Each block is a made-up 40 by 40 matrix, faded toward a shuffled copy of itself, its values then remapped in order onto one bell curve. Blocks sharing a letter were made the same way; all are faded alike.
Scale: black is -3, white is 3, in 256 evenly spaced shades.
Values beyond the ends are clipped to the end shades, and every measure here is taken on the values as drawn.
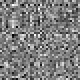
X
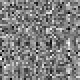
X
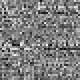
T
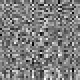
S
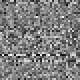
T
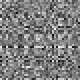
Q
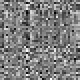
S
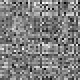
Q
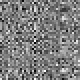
S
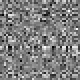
Q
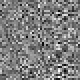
X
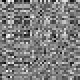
Q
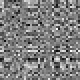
Q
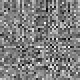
S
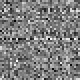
T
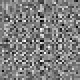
S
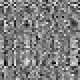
S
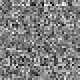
T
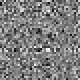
X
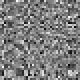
S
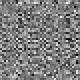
S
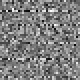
T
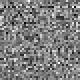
T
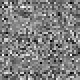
T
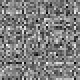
S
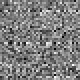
T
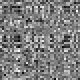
Q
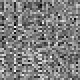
X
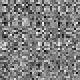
S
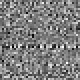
T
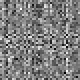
S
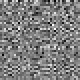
Q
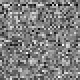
T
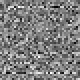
T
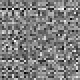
Q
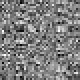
X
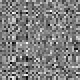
S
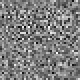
T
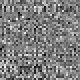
S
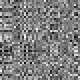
Q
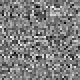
T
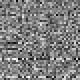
T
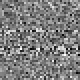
T
